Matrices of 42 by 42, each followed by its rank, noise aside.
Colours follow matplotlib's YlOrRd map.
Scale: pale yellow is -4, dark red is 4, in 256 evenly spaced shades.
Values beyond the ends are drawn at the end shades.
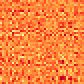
five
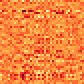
four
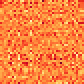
five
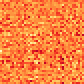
seven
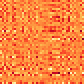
three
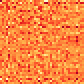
six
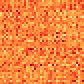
seven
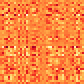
three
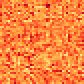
six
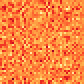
six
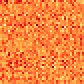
six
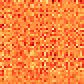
four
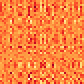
three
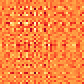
three
